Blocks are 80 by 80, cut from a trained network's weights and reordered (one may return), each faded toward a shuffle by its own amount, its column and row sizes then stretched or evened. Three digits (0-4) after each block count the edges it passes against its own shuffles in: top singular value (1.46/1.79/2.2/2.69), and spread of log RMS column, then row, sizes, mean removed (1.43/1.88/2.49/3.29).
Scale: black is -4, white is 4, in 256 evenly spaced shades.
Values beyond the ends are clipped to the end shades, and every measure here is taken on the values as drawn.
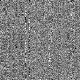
1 3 0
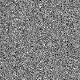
0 2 1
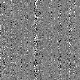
1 4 0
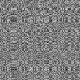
4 0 3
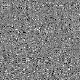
1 0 2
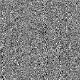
1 3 0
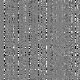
2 4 2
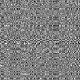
4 1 4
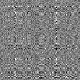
4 2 3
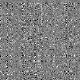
1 3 3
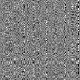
3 3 0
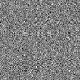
3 1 1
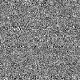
1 0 2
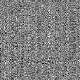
2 2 2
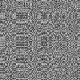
4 0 2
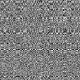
4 1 3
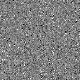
0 2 0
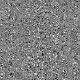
0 3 0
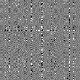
3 3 1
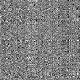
2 1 2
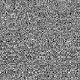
2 1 2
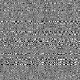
3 0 4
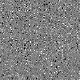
1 2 0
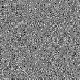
2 0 0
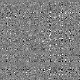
1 3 3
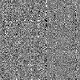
2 3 1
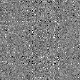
0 3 2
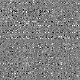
1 2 3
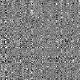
2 3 3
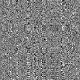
3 3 0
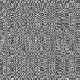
4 1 3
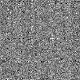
0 1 2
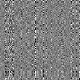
4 4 1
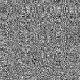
3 1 0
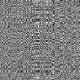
4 3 1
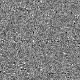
0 1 1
